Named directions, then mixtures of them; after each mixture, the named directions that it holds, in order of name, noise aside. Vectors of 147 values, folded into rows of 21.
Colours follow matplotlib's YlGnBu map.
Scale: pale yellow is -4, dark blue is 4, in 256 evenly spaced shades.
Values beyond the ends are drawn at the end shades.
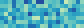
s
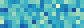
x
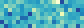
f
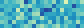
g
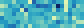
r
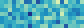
f, s.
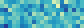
f, x.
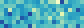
f.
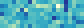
r.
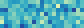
x.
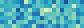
g.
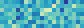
g.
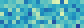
f, g.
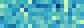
r.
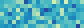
f, g.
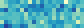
r, x.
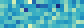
r, s.
